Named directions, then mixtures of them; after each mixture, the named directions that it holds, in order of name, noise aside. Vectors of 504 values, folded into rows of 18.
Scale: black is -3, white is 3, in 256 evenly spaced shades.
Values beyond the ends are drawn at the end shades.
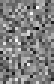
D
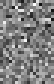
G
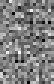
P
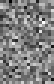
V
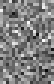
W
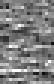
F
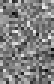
W.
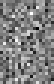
D.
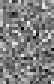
W.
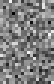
P, W.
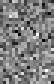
W.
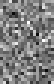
W.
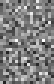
D, P, V.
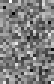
P, W.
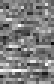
D, F.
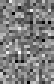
P.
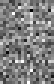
G, P.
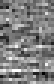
F.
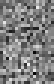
D, F, G.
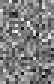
W.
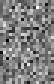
D, G.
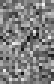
D, F, W.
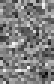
F, V, W.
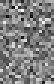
G, V.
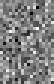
D.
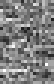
F, G, W.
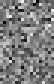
G.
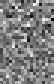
G, W.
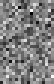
D, G, P.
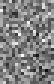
W.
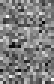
F, G, V.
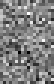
P, V.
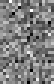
G, P, W.
